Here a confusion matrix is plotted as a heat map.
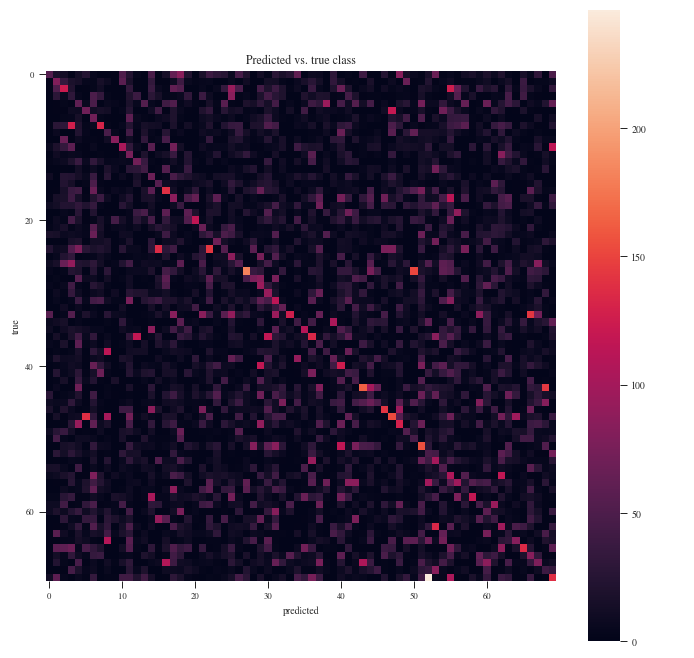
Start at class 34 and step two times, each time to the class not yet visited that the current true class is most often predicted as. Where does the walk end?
25
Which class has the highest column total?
55
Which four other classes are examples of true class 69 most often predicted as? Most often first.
52, 55, 36, 1
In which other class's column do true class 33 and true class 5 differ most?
66
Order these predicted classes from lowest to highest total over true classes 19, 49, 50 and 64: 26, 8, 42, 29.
29, 42, 26, 8
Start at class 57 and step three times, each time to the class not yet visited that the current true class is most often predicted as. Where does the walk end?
62
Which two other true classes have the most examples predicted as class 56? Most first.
19, 58
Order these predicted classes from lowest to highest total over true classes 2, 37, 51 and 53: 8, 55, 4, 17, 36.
8, 4, 17, 36, 55
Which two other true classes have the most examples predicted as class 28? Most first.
51, 24
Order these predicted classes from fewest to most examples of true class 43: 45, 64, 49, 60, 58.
58, 64, 49, 60, 45
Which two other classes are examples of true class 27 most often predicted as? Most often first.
50, 44
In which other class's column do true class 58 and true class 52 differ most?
14
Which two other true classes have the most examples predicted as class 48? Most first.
46, 0
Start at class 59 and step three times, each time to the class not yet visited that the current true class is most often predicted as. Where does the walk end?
6
